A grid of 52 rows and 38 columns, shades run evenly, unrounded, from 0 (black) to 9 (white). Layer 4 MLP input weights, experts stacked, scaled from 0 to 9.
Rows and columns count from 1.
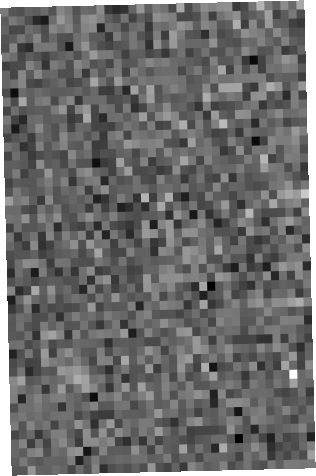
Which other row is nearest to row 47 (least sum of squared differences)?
35
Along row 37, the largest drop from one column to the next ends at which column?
16
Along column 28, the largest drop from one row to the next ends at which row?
15
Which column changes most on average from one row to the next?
11
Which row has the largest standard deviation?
22
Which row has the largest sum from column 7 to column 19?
43
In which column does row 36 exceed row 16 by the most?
32
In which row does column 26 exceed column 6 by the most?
2
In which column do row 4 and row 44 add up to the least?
26
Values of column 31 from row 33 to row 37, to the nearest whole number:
4 5 3 3 4
